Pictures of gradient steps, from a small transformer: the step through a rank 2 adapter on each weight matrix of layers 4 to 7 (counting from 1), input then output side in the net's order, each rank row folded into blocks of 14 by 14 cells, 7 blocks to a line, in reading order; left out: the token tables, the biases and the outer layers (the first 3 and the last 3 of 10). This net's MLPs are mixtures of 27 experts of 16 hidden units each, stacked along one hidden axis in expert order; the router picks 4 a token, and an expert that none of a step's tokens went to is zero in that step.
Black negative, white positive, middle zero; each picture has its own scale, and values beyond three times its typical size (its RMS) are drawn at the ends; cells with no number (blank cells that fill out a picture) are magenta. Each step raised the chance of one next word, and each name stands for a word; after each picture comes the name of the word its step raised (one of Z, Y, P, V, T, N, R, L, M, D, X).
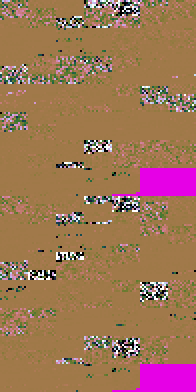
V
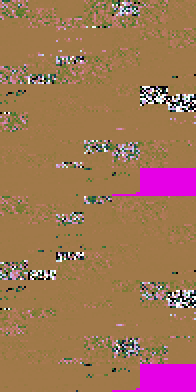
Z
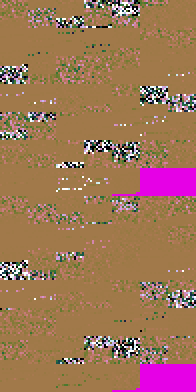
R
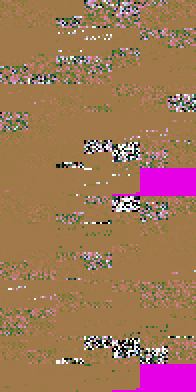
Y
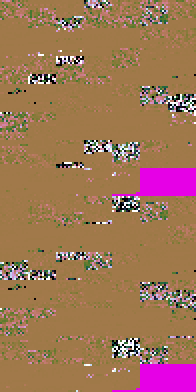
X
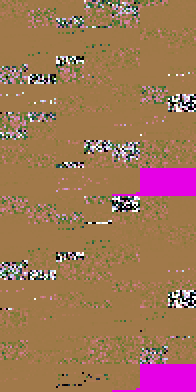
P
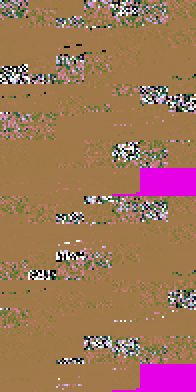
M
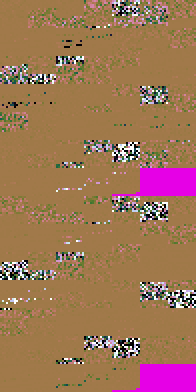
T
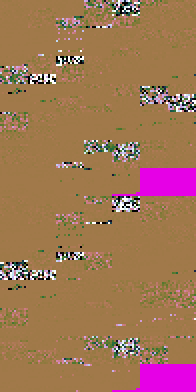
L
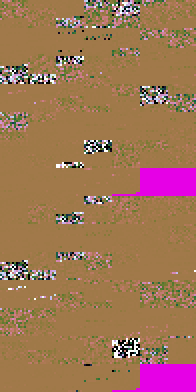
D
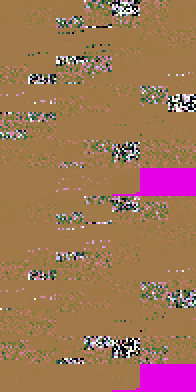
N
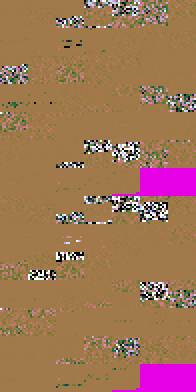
V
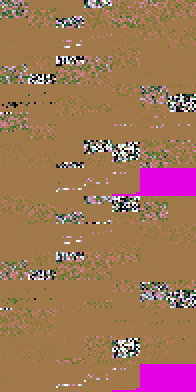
X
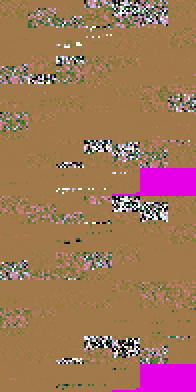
Y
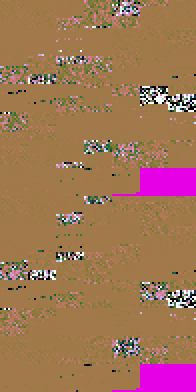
Z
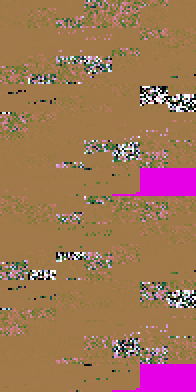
Z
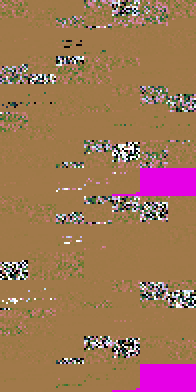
T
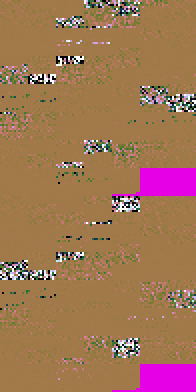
L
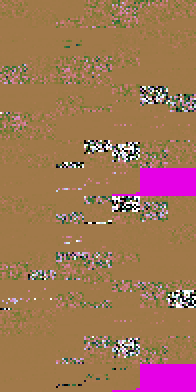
P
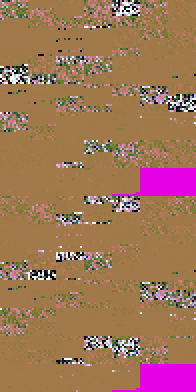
M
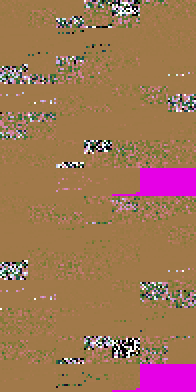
D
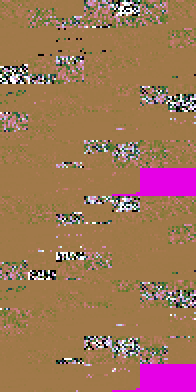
M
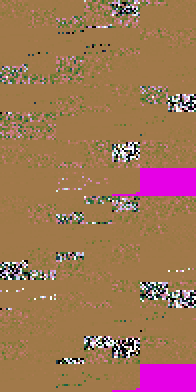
T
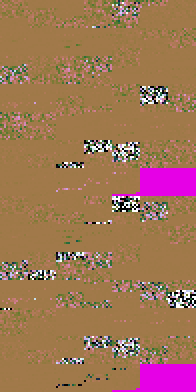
P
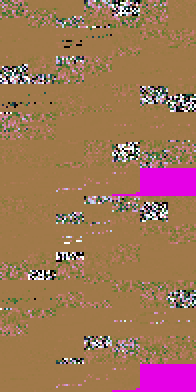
M
